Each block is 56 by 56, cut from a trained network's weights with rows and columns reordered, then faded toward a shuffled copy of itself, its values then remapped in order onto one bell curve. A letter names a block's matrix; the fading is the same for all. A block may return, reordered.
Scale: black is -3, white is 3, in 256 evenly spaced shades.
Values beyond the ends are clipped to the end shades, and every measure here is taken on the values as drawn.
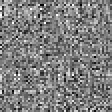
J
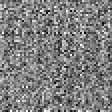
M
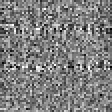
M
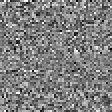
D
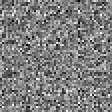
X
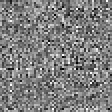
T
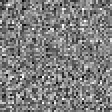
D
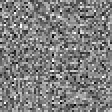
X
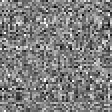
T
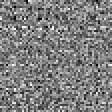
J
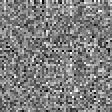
J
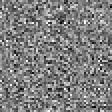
J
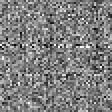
M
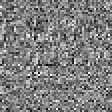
T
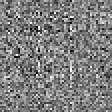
T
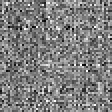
M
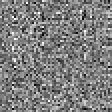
X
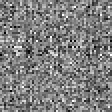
M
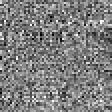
T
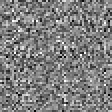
J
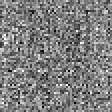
M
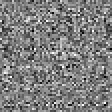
J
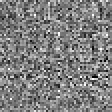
T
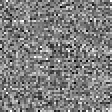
D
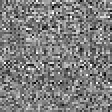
J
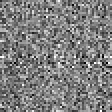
M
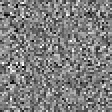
X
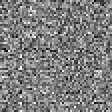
X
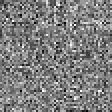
J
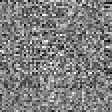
D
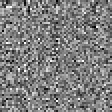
X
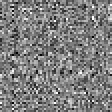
X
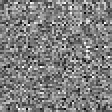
J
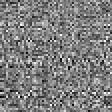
T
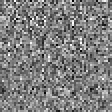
X
